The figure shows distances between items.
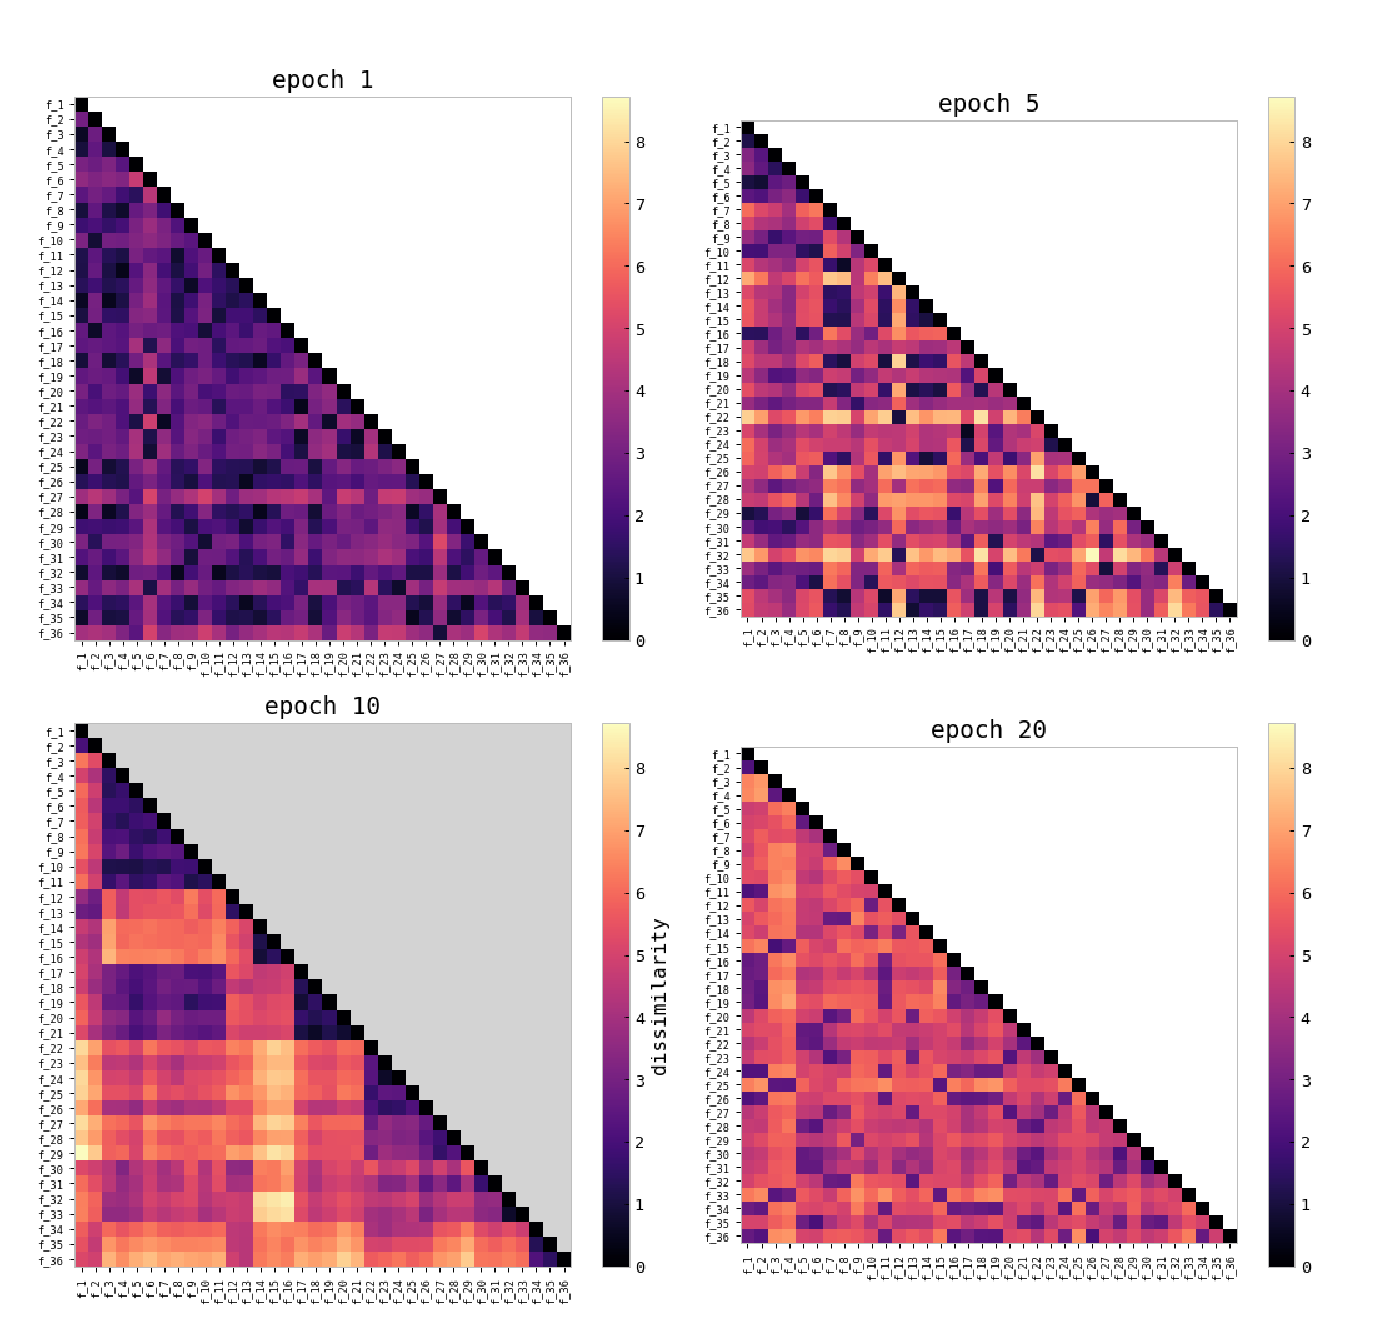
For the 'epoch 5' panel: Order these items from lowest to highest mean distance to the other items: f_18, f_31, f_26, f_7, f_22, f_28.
f_31, f_18, f_7, f_28, f_26, f_22
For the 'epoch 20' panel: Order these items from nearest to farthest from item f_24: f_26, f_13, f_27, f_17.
f_26, f_17, f_27, f_13
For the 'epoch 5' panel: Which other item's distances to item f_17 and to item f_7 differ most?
f_23
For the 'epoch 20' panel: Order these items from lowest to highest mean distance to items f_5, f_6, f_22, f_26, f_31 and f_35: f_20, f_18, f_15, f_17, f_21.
f_21, f_17, f_18, f_20, f_15
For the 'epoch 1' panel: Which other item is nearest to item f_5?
f_19
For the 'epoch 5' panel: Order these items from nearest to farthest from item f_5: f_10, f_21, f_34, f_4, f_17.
f_10, f_34, f_4, f_21, f_17
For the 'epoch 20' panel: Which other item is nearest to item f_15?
f_3
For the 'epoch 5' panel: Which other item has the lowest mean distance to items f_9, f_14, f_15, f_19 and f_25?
f_35
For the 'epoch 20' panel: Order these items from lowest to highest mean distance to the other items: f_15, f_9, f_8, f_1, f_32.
f_1, f_32, f_8, f_15, f_9
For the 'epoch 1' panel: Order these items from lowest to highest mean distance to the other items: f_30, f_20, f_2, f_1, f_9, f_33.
f_1, f_9, f_2, f_20, f_30, f_33
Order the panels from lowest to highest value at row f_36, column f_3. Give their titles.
epoch 1, epoch 5, epoch 20, epoch 10
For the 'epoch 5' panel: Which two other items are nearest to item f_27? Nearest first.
f_33, f_31
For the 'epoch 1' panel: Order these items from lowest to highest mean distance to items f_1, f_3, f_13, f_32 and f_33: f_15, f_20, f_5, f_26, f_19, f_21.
f_26, f_15, f_21, f_20, f_19, f_5
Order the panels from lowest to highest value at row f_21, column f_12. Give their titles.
epoch 1, epoch 20, epoch 10, epoch 5
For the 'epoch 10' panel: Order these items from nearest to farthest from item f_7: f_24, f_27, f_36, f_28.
f_24, f_28, f_27, f_36
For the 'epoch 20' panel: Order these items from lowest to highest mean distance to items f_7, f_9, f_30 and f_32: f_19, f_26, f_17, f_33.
f_17, f_26, f_33, f_19
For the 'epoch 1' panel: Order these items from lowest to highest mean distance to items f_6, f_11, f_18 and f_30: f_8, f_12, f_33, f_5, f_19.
f_8, f_12, f_33, f_19, f_5
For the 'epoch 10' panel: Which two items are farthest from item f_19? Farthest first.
f_36, f_35
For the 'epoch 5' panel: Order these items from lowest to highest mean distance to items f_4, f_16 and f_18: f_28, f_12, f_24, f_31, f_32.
f_31, f_24, f_28, f_12, f_32
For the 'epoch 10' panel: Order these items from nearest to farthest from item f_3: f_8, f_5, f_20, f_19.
f_5, f_8, f_19, f_20
